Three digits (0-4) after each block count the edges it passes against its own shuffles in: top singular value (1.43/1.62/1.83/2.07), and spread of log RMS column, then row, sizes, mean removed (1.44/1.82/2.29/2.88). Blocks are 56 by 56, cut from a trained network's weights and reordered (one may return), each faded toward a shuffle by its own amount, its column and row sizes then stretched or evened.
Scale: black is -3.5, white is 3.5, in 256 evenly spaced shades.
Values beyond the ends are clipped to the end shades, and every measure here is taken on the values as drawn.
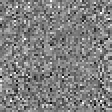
1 3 1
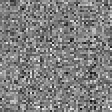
3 1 2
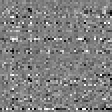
1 2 4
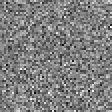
2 0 1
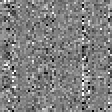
1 4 0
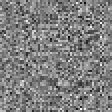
2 2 0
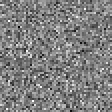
1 0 0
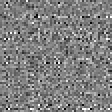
3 1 3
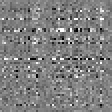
4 2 4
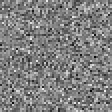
1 0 0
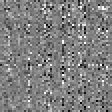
0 4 2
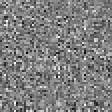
2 2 2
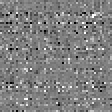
0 3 4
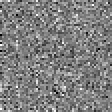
0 2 1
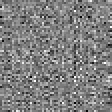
3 2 3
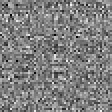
3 1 2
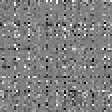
0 4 4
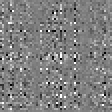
0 4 3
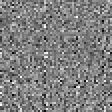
1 2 2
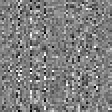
3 4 0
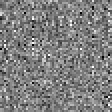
2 2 1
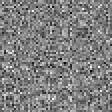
3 2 1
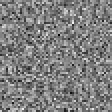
2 0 0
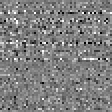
0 1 4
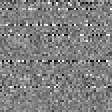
2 0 4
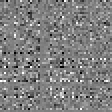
0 3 4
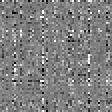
2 4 3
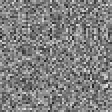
3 0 0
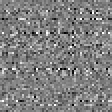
2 1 4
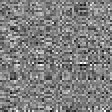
4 1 3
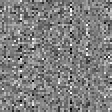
1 3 0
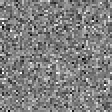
0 2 0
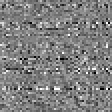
3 0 4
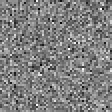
0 1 0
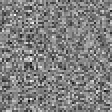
4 1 1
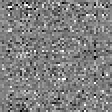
0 3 3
